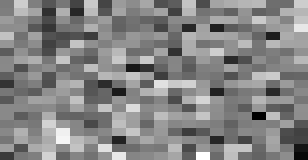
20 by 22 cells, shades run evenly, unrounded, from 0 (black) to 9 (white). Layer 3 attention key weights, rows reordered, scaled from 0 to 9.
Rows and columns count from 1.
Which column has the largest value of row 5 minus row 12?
16
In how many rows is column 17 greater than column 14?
7
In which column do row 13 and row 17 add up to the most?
5
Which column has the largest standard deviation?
22
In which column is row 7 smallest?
13
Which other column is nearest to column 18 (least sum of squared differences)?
17
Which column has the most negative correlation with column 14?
8
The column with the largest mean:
15
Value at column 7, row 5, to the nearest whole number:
2
